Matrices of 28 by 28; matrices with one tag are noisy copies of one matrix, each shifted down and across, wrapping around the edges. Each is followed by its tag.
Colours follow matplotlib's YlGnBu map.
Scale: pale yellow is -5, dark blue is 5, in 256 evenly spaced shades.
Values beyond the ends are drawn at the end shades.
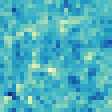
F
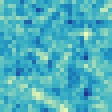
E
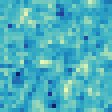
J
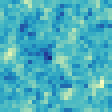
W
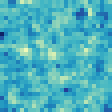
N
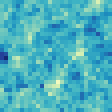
W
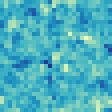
F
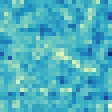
E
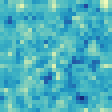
N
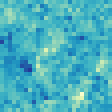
W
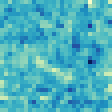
E
